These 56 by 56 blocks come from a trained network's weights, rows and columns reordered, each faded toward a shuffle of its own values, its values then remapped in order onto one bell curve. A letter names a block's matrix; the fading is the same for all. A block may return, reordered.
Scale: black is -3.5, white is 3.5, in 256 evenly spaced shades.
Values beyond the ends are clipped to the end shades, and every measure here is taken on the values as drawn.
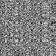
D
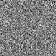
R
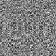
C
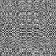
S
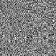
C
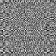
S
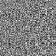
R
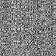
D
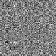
C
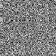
R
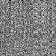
D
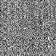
D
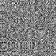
R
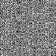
D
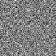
C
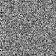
R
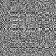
S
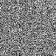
R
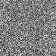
R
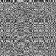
S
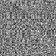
C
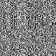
D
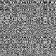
S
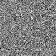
R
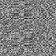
S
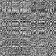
S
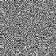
R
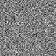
C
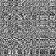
S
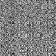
D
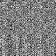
D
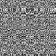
S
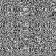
D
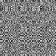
S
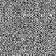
C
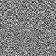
C
